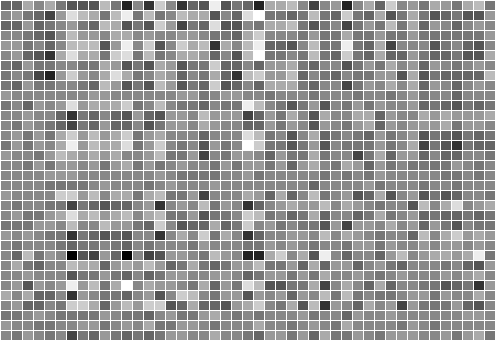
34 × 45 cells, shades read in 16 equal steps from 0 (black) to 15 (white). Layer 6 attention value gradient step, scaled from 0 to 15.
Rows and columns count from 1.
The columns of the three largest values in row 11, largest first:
23, 7, 12
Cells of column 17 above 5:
29
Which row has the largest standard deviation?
26
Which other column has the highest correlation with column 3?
44
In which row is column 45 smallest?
15
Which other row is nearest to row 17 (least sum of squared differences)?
33
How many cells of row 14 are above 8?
16
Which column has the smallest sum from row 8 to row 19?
42
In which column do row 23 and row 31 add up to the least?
30
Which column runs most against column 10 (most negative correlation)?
32
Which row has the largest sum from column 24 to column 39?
21
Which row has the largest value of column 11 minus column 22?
8
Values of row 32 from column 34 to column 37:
8 8 9 8
